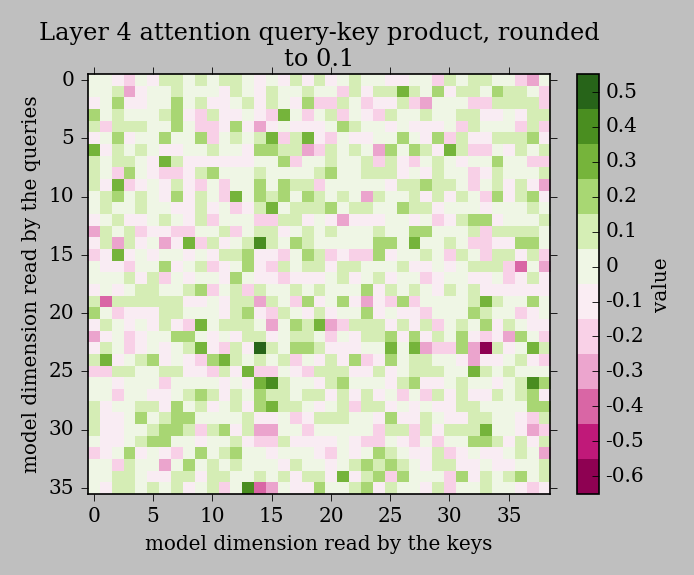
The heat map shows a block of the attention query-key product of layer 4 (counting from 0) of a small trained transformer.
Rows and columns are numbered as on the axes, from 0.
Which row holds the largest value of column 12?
10
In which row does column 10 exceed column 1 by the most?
19
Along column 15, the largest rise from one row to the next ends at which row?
26
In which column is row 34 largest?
21
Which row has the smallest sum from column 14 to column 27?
31
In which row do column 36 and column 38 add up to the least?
16
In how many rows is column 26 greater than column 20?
15
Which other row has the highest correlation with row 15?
5
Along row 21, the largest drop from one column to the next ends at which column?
20
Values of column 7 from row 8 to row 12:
-0.2 0.1 0.2 -0.1 0
